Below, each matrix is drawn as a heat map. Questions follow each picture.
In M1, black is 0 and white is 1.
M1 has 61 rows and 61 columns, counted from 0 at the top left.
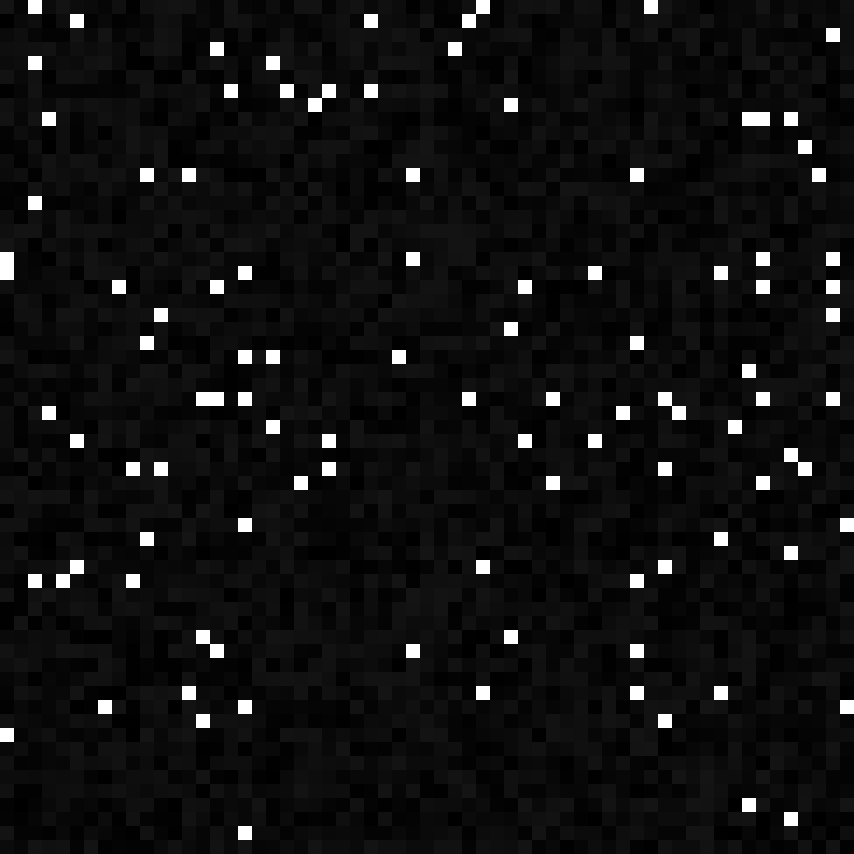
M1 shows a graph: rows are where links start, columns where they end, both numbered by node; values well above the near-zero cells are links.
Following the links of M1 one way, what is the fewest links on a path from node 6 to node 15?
2
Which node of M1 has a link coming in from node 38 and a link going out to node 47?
node 51
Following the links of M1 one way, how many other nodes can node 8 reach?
6
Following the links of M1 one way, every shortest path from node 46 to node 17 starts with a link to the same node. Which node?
node 45
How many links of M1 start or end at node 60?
2
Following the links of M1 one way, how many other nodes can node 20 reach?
11
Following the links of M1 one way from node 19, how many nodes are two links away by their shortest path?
5
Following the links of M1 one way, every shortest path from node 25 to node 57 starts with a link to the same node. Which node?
node 28
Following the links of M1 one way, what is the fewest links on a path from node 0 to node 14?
3
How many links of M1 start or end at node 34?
6
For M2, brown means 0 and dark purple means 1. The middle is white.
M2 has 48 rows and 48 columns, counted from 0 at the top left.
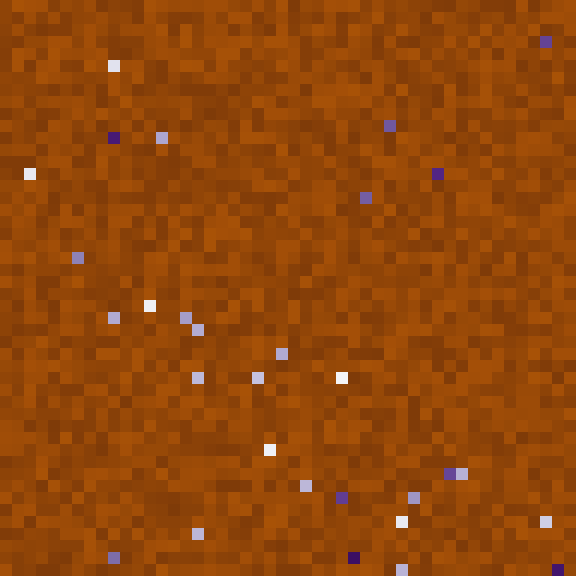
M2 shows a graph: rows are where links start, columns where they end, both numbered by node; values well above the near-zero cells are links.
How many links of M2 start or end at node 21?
2
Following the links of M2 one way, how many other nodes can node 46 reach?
3
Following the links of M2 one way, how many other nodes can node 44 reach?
2
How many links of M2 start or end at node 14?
2
